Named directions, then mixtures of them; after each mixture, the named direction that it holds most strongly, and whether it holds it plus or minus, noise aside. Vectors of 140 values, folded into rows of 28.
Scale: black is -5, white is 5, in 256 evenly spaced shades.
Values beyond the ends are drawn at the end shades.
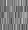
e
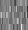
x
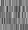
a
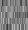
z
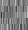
z, minus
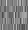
e, plus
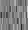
x, minus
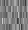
x, minus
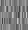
a, plus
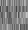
a, plus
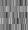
x, minus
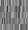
a, plus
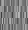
a, minus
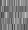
e, plus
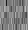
e, minus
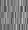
e, plus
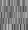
z, minus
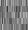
a, plus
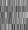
z, minus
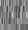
a, plus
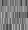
z, plus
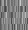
e, plus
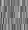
z, minus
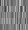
a, minus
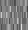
x, plus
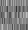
a, plus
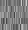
e, minus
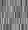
z, plus
